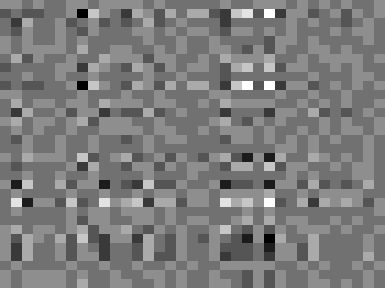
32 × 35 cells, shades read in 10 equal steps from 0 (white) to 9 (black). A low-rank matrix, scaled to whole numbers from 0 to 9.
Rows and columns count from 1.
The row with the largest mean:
21
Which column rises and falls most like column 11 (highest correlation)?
4
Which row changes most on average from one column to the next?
23
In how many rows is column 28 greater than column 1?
11
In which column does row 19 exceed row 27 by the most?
8
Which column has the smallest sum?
14
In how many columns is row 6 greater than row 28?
5
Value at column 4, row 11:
5
